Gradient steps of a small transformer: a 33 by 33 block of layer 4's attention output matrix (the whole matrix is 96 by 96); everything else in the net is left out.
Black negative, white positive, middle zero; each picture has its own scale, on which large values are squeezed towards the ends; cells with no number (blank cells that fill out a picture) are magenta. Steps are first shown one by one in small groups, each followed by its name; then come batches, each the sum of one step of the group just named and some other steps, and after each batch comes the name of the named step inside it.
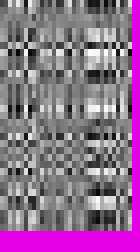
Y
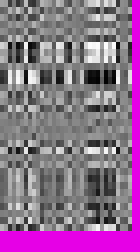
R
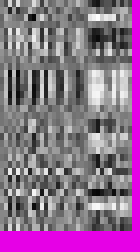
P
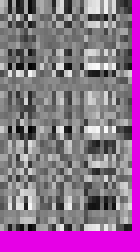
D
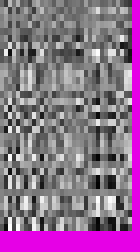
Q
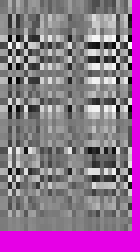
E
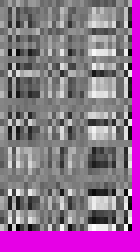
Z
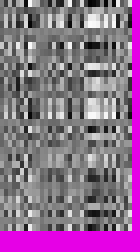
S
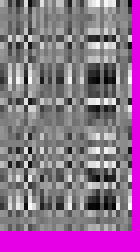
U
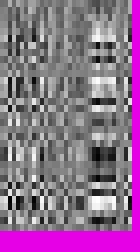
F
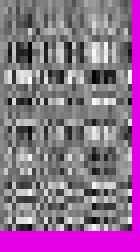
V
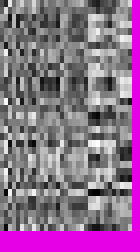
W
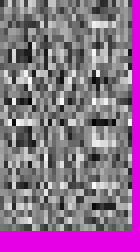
V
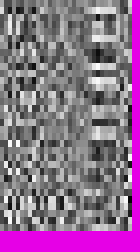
F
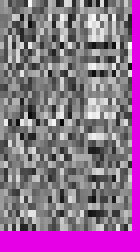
S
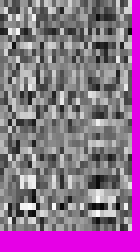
Q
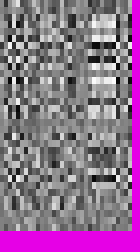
E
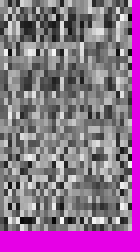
W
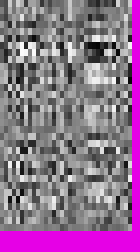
E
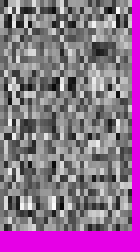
W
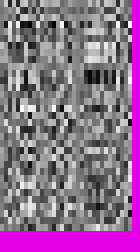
R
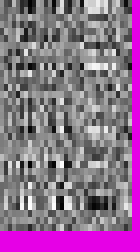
D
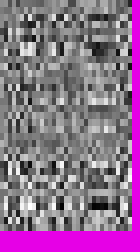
D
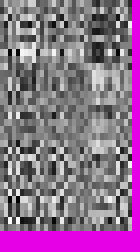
P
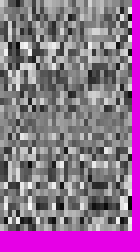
R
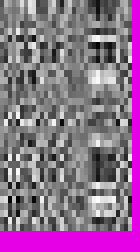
F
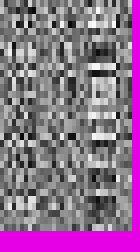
S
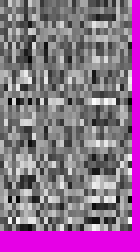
V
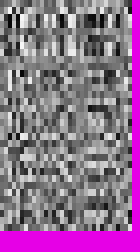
U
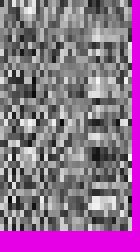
F
